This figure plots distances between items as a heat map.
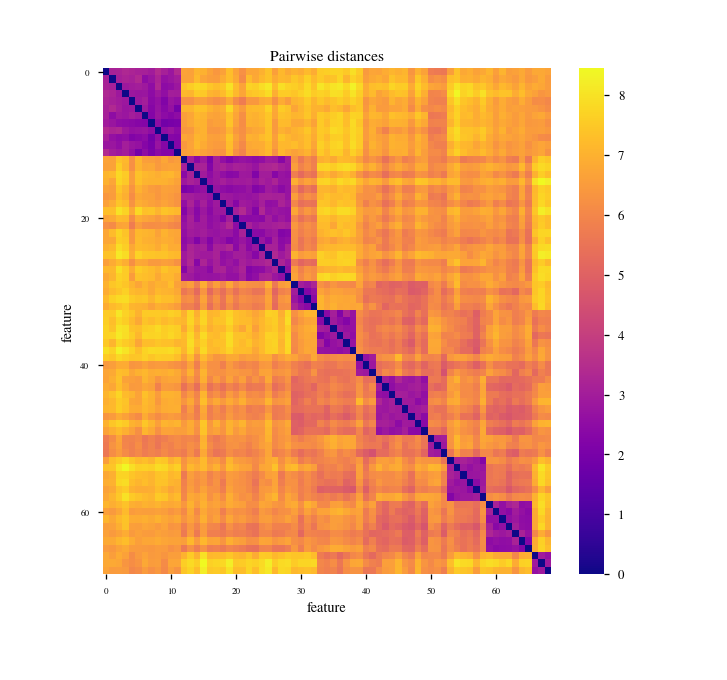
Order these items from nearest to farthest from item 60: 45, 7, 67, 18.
45, 18, 7, 67
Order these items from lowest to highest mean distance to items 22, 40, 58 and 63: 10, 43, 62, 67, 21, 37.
62, 21, 43, 37, 10, 67
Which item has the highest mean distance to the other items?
67
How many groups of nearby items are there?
10
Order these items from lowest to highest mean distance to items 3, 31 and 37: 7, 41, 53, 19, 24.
7, 41, 53, 24, 19
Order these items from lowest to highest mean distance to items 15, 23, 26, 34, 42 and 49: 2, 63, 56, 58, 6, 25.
25, 63, 56, 58, 6, 2
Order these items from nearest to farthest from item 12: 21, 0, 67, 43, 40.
21, 43, 40, 0, 67
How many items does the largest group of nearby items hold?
17
